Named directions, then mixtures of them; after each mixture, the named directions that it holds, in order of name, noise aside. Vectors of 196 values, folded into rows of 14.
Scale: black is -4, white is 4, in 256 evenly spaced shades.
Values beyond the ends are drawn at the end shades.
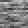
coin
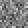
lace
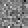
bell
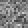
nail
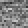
bell, coin, lace.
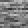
coin.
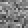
coin, lace, nail.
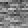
coin.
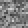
coin, lace, nail.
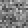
coin, lace.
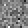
bell.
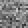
bell, coin, lace.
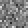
lace.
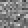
bell, coin, nail.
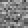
bell, coin, nail.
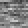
coin.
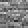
coin, nail.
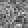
nail.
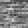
coin, nail.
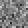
lace.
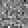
bell.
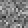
lace, nail.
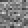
bell, coin, nail.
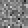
bell.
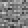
bell, coin.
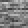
coin.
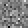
bell.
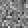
bell, lace.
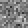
nail.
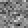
bell, coin, nail.
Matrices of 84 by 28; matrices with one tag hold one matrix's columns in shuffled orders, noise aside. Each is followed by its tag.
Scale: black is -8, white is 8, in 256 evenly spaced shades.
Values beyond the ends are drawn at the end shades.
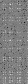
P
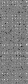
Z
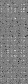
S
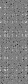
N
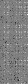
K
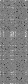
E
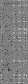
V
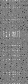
E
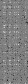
K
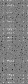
V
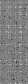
K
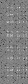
N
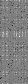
E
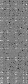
P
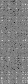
P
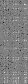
P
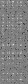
Z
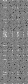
E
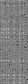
V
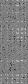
V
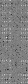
V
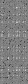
N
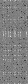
E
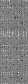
E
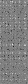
Z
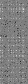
S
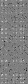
V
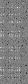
N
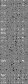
V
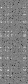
N
